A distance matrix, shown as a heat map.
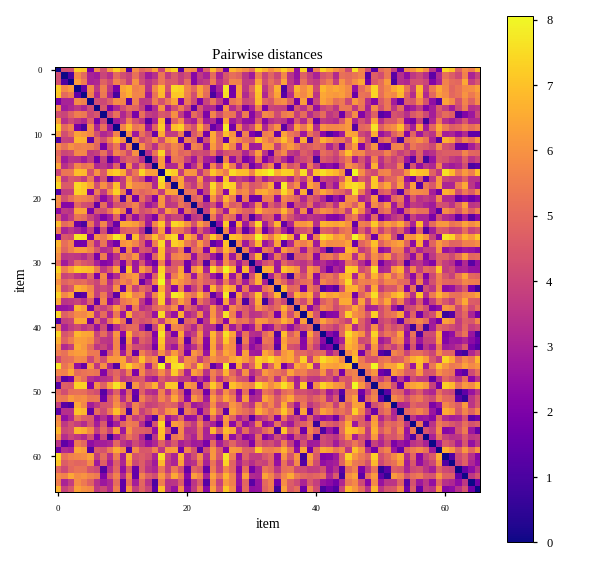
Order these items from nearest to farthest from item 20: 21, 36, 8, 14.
8, 14, 21, 36
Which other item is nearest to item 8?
57
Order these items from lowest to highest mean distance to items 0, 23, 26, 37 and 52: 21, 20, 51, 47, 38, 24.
21, 20, 51, 47, 38, 24
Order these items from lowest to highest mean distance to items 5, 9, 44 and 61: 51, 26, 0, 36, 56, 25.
25, 51, 36, 56, 0, 26
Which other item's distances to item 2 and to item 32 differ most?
52
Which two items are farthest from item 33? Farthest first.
16, 45
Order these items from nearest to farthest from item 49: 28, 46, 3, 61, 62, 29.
62, 29, 28, 61, 3, 46
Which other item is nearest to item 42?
28
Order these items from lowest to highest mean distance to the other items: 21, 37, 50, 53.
50, 21, 37, 53
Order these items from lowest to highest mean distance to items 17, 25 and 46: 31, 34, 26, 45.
34, 31, 45, 26
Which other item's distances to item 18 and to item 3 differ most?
35
